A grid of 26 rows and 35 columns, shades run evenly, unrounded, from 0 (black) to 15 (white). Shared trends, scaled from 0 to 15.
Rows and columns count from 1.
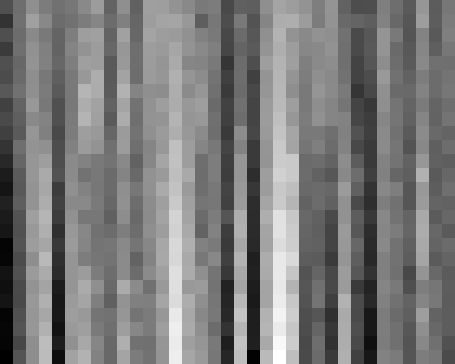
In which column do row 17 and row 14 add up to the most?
22
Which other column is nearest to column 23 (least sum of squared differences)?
14
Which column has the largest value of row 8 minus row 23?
26
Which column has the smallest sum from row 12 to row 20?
1
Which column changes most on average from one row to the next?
7
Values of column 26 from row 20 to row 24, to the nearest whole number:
4 4 4 3 3
